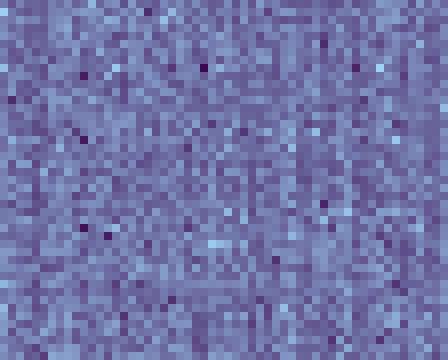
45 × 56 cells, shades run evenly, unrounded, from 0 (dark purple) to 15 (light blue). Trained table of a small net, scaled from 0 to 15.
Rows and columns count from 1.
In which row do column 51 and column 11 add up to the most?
5
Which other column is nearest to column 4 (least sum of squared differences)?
3
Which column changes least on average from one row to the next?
55
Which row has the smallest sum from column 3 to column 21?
37
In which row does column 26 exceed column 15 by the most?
36
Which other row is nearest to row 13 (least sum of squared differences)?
35
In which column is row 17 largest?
40
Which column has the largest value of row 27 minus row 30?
48
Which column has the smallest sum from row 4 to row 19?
45
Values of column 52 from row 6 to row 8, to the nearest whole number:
7 9 9
